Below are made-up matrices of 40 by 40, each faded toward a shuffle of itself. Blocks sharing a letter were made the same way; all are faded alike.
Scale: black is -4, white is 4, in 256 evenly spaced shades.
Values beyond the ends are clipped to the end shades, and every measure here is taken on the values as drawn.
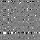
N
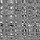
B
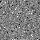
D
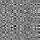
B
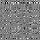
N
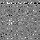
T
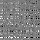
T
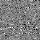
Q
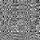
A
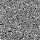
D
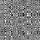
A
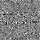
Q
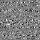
Q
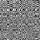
A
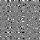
N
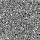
D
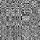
A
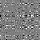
N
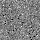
D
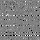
T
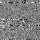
Q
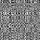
A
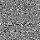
Q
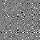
N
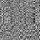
A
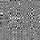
N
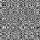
A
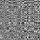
A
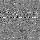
Q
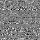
Q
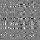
N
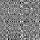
A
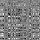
B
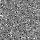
D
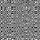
B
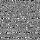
Q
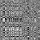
B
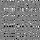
N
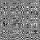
B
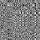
A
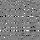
T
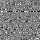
Q
